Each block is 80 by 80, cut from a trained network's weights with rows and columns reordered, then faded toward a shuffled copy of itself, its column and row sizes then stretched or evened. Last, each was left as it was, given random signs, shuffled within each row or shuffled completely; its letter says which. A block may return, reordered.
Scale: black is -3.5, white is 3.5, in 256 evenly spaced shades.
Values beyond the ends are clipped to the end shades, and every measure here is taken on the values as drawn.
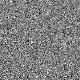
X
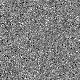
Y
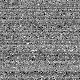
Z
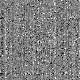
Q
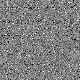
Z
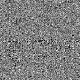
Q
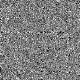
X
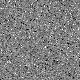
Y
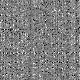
Q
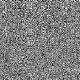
Q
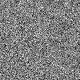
Y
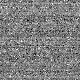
Z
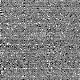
Q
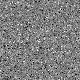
Y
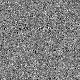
Z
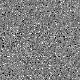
X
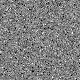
Y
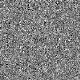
X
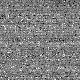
Z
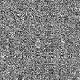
Q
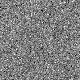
Y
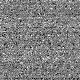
Z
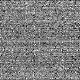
Q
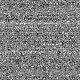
Z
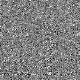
X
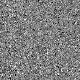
X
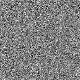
X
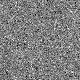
Y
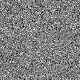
Z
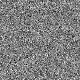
Z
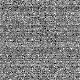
Q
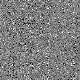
X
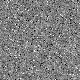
Y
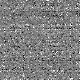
Q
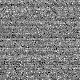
Z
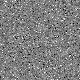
Y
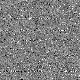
Z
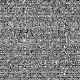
Q
